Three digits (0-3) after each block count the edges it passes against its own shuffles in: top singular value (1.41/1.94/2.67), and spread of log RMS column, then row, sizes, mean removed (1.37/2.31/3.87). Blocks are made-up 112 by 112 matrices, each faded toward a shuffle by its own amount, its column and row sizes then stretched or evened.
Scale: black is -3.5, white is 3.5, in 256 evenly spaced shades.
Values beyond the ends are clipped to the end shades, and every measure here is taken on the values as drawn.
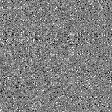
2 0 1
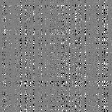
2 3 2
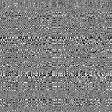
3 0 3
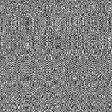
3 1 0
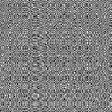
3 2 0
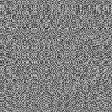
3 0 2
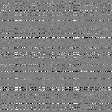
3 1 3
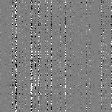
2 3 1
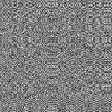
3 1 1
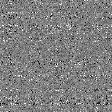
1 1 2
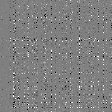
2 3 2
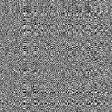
3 2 2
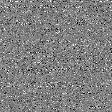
0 0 2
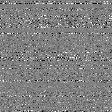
1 0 3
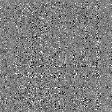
1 2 2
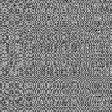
3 1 0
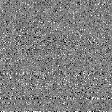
2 0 2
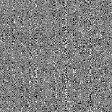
2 2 1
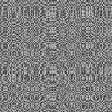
3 2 1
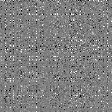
2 2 2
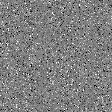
0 1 0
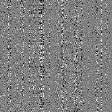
2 3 0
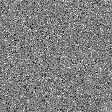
0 0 0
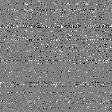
2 1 3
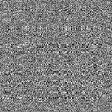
3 1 2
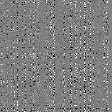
1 3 2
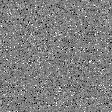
1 0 1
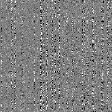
2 3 1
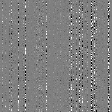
2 3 0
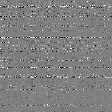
2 1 3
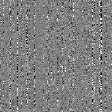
2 3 0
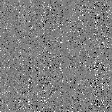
0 2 1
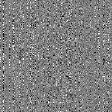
1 3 1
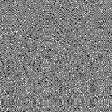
3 0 0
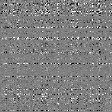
2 2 3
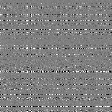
3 1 3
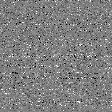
0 0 2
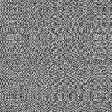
3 1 0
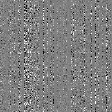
1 3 1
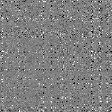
0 2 2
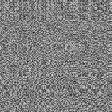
3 0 1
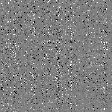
1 2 1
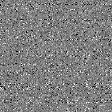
1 1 2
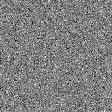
1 0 0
